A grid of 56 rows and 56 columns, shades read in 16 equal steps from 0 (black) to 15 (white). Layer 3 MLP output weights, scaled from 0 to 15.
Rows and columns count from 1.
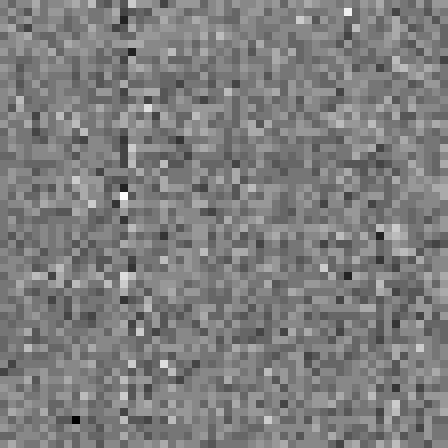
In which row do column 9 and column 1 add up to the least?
40
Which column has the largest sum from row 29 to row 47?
16
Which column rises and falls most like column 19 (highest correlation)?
50
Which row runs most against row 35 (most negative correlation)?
2
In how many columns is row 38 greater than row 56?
14
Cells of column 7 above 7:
18
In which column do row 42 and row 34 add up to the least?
17
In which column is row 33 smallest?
48
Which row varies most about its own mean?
53
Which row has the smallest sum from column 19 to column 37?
20
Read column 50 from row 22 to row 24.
5 10 7
